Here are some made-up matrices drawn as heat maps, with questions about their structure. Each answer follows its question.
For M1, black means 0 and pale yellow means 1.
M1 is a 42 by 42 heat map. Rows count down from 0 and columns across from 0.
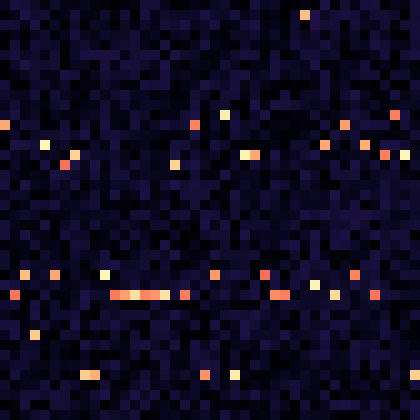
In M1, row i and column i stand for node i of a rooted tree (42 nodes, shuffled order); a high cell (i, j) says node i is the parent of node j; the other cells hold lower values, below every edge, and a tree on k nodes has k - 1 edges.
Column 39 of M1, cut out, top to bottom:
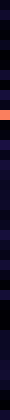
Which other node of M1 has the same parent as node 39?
22
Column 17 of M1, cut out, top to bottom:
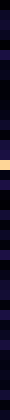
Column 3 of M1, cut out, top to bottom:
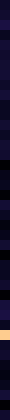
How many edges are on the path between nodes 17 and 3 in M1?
4
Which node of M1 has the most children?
29
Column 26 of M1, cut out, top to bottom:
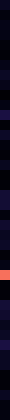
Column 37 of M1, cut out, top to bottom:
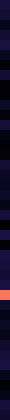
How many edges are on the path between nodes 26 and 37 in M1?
3
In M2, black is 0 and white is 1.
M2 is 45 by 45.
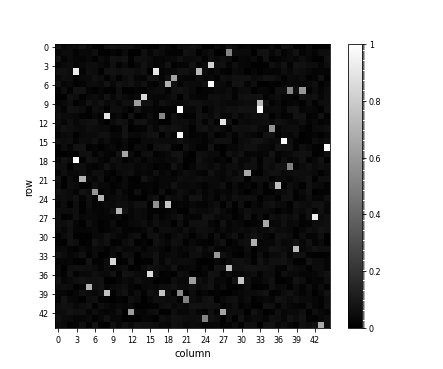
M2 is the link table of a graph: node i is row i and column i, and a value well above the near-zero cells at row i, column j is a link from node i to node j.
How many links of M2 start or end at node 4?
4
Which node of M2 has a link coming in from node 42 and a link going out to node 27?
node 12
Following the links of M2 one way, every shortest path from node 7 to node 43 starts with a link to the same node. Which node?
node 40
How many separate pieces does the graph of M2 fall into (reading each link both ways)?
8
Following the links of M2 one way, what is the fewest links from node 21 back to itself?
8
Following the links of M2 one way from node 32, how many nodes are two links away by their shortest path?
3
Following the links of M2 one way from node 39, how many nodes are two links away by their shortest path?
3
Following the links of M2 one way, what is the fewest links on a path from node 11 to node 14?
2
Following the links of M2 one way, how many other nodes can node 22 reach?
4
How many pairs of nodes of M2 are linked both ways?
2
